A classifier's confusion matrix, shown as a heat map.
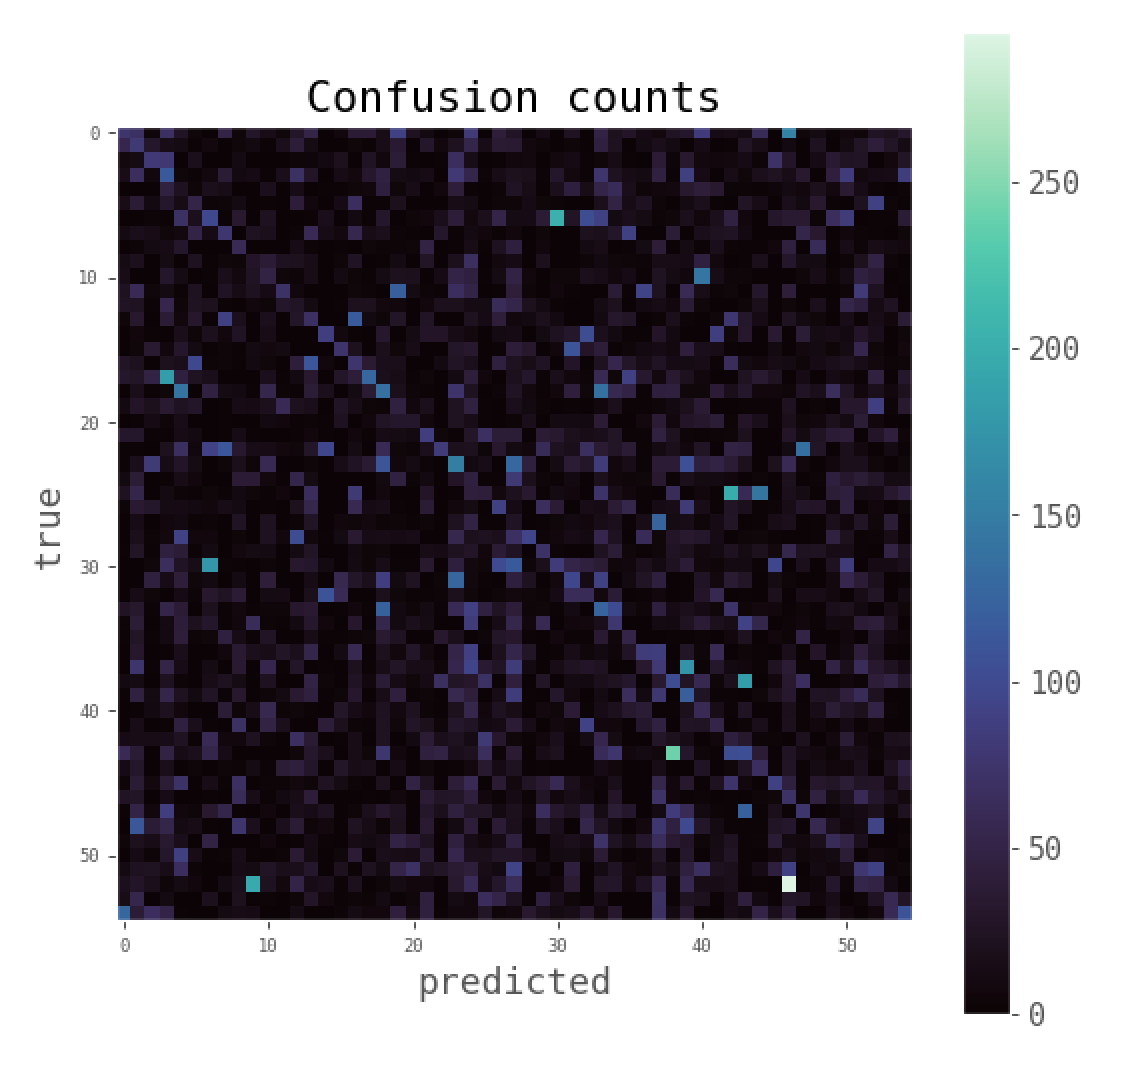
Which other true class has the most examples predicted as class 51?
11
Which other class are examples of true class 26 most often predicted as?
39
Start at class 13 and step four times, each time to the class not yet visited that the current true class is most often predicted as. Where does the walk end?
46
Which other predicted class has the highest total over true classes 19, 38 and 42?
43
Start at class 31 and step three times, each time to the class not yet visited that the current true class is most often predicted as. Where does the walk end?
37
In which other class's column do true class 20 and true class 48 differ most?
1
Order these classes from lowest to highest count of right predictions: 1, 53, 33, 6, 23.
53, 1, 6, 33, 23
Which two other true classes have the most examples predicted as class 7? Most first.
22, 13
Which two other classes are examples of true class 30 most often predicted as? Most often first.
6, 27
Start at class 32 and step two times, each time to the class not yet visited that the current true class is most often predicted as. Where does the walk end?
41
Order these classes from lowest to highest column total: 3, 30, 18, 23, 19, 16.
30, 19, 16, 18, 3, 23
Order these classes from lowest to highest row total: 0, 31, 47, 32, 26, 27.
27, 32, 26, 31, 47, 0
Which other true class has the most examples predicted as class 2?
23
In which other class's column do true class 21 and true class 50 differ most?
4
